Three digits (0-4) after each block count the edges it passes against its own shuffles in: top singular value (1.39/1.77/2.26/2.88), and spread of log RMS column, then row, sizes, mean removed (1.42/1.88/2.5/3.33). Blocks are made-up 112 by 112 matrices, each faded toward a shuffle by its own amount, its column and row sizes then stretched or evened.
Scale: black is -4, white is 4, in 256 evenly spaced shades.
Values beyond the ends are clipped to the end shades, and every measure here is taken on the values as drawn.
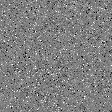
0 0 0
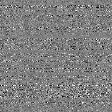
0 1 4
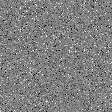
0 0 0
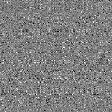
3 0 3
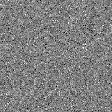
2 1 0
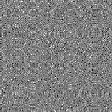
3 1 0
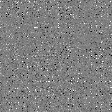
0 2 2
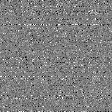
1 1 4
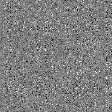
1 3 1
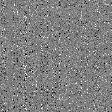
0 3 0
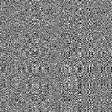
4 3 2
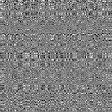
4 0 4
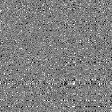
3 2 3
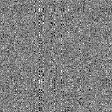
3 3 1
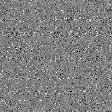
2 1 3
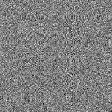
3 2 0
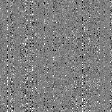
2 4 1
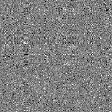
3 2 2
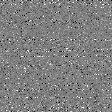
0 0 3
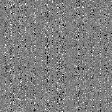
0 4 0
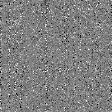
0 3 1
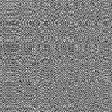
4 1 1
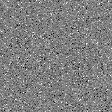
2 1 0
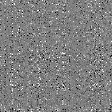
2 3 2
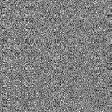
3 2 0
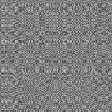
4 3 3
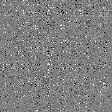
0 3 3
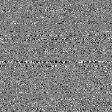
2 1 4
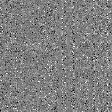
2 3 0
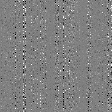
1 4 0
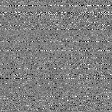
3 1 4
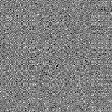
4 1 2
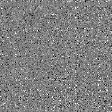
1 2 3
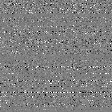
2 1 4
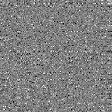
3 0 2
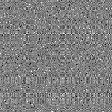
4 0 2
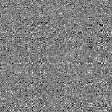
3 2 2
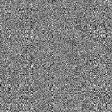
3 3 1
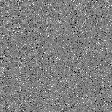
2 0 0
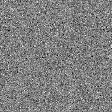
0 0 1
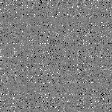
0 2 3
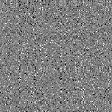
3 2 1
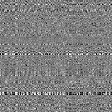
4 1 4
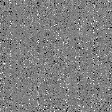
0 3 1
